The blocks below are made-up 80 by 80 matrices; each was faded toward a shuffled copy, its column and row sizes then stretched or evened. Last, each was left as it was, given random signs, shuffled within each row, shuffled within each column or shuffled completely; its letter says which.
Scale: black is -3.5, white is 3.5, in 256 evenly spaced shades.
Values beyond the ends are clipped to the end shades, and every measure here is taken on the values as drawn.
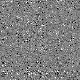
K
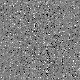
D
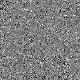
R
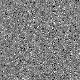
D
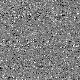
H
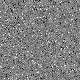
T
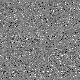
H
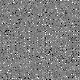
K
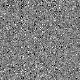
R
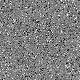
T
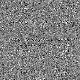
R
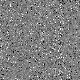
D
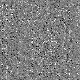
D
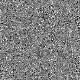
D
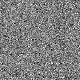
H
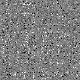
K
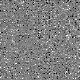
K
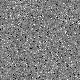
T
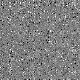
K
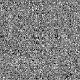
K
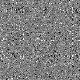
K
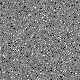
T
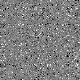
K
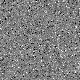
T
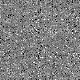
R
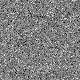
T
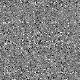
R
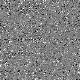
R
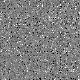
R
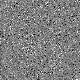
D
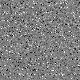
H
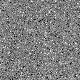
T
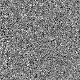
D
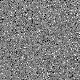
D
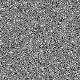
H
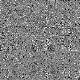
K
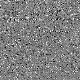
H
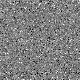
H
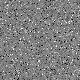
T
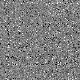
R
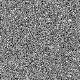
D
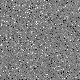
T
